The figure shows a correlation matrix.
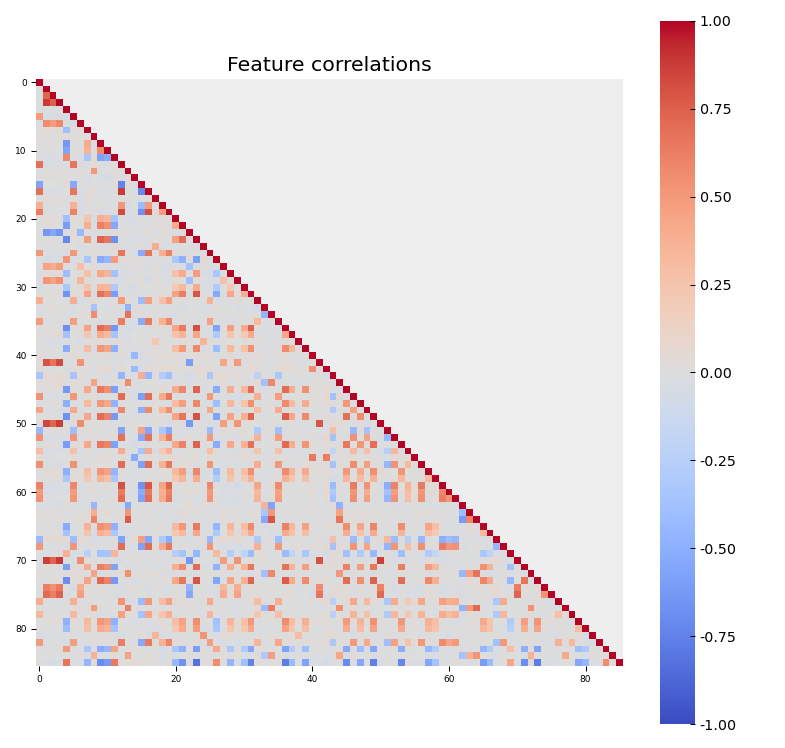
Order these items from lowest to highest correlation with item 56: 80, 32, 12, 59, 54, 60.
80, 54, 32, 60, 59, 12
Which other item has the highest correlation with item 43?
15
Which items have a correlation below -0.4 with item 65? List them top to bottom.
4, 11, 26, 83, 85
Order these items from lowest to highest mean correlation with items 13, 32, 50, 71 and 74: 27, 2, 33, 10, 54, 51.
33, 51, 54, 10, 27, 2
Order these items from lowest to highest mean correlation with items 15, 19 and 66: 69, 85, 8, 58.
85, 69, 8, 58
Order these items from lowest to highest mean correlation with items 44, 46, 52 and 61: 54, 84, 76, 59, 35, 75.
75, 84, 54, 76, 35, 59
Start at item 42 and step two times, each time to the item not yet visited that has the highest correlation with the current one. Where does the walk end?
40
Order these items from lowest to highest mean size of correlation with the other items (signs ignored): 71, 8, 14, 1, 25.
14, 8, 1, 25, 71
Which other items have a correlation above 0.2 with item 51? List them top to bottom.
15, 43, 67
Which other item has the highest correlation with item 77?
64
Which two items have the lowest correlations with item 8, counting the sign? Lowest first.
62, 33
